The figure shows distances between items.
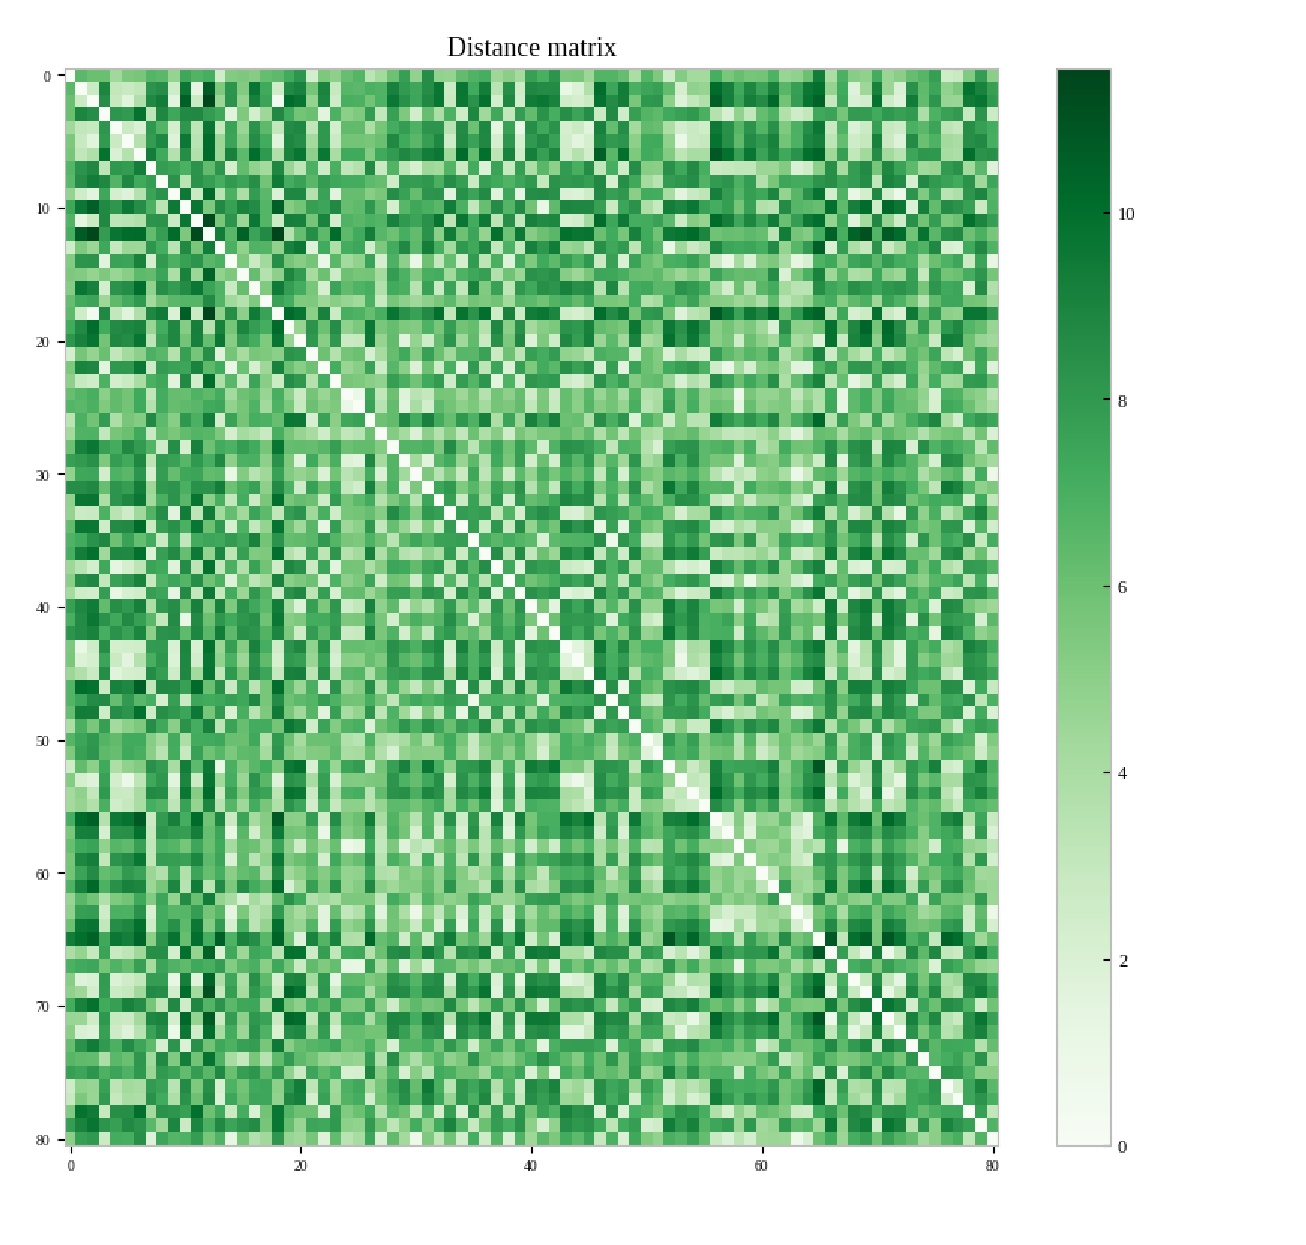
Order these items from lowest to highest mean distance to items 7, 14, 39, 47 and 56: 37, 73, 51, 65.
51, 73, 37, 65
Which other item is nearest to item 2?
18
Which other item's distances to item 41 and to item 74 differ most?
10
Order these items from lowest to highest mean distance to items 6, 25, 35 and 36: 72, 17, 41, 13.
41, 17, 72, 13
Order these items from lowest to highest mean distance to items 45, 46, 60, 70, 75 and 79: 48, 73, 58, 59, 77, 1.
58, 73, 48, 59, 77, 1
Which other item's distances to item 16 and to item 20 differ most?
65
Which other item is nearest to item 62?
15
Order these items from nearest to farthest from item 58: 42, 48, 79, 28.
42, 48, 79, 28
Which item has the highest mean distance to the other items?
12
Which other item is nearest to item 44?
53
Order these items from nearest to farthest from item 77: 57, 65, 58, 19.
58, 57, 19, 65
